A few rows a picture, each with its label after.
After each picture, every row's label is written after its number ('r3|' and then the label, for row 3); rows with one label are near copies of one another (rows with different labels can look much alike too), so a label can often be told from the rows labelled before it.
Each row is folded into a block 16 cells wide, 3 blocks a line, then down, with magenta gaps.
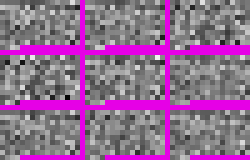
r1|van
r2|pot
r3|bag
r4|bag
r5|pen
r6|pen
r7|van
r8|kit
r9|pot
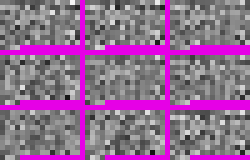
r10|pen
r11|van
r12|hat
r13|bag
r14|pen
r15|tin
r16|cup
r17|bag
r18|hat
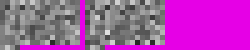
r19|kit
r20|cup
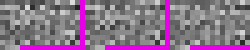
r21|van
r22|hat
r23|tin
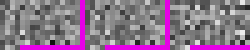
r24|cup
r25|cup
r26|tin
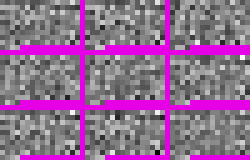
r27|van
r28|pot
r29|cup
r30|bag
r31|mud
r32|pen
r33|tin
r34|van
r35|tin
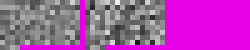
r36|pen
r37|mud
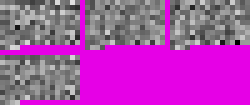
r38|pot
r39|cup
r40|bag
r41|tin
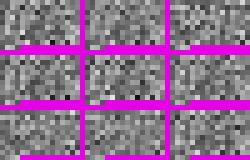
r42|cup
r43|cup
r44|hat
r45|bag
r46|cup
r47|mud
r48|hat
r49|hat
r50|mud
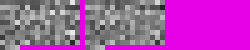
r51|tin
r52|van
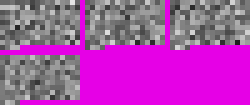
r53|hat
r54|cup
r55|bag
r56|kit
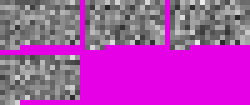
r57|van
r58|kit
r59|mud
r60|tin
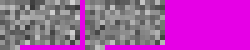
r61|pen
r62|pot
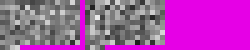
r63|pot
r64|mud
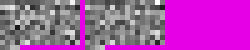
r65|hat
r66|tin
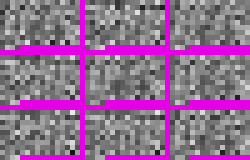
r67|cup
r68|van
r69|kit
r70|hat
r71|mud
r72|bag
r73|tin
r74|van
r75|mud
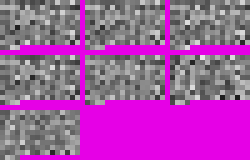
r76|pot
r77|hat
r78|tin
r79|pot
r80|pot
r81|cup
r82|cup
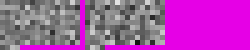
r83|pot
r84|kit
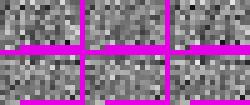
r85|bag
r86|mud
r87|kit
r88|van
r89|van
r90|van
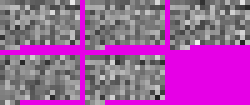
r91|pen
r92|pen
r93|tin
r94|kit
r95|van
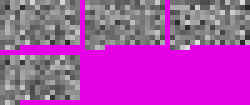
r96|bag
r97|pot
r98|pot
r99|kit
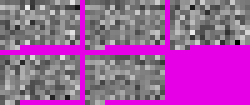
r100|van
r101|van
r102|bag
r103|bag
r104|pot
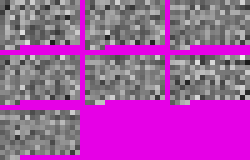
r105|mud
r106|bag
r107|tin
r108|bag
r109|pot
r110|van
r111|pot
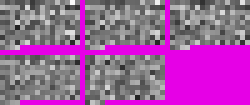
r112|tin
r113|tin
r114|pot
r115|van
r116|cup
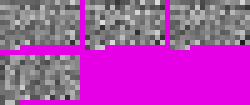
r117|tin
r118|pot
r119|van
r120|cup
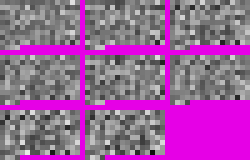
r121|tin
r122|tin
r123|mud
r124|bag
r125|pen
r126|bag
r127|mud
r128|bag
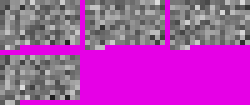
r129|bag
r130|hat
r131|tin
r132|cup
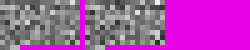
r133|hat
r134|pen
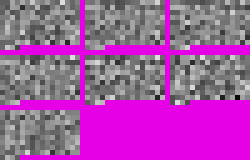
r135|bag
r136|hat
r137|pot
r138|pen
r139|hat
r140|bag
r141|mud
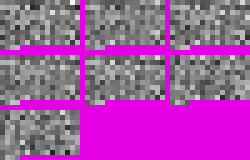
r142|pen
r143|hat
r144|pen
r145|pot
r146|van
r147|kit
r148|bag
